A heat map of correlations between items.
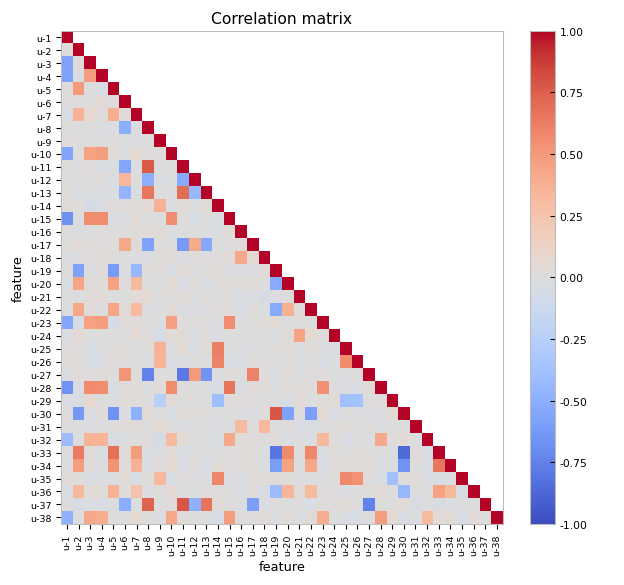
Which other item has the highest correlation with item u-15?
u-28
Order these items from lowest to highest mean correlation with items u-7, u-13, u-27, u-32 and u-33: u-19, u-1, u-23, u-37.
u-19, u-1, u-37, u-23
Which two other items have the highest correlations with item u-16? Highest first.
u-18, u-31
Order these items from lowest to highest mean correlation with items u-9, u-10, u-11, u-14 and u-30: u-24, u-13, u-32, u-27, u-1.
u-27, u-1, u-24, u-32, u-13
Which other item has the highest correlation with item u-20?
u-33
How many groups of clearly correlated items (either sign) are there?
6
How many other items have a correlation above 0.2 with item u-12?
3
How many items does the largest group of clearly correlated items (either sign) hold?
10
